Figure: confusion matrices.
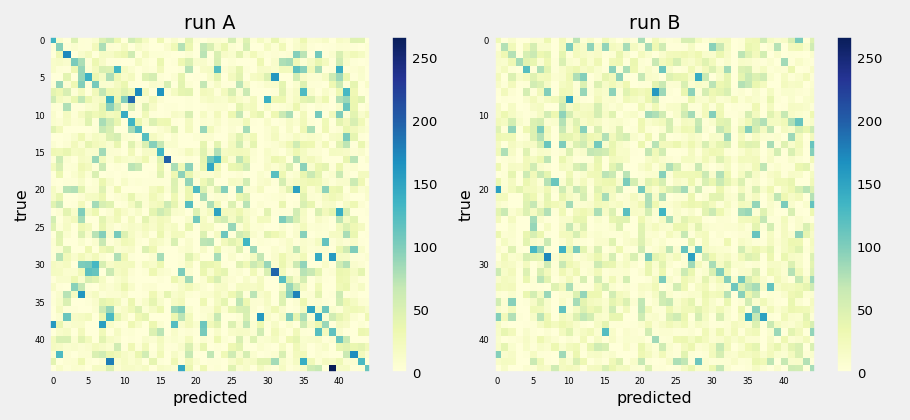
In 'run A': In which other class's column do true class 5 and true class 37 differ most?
31
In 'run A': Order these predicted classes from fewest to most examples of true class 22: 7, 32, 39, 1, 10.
10, 39, 32, 7, 1
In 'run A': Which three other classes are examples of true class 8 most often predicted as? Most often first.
11, 30, 10
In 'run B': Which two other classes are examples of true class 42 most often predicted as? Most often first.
0, 9
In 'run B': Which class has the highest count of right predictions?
37
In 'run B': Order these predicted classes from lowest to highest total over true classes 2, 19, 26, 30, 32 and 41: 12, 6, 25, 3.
3, 25, 12, 6
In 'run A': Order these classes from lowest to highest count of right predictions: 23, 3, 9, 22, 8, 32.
9, 22, 3, 32, 8, 23
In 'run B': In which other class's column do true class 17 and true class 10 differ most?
30
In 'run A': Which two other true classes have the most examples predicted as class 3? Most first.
33, 20
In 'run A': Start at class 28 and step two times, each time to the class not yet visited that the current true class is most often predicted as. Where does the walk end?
1
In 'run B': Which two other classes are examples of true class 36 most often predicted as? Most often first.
9, 20
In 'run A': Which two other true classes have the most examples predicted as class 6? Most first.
30, 31
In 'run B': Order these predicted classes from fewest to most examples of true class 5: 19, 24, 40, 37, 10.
19, 40, 10, 24, 37
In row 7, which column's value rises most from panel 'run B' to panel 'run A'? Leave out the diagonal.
15
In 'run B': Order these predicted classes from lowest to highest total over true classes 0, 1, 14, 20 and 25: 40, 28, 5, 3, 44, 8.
8, 3, 40, 28, 5, 44
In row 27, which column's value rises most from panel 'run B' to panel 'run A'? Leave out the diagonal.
38
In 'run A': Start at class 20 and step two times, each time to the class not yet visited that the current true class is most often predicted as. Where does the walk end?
4
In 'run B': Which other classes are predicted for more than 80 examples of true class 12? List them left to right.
2, 6, 35
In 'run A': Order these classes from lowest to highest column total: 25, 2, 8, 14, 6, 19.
14, 25, 2, 6, 19, 8
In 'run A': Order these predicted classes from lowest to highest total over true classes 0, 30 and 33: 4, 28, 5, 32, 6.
32, 28, 5, 6, 4
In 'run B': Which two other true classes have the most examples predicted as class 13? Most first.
1, 15
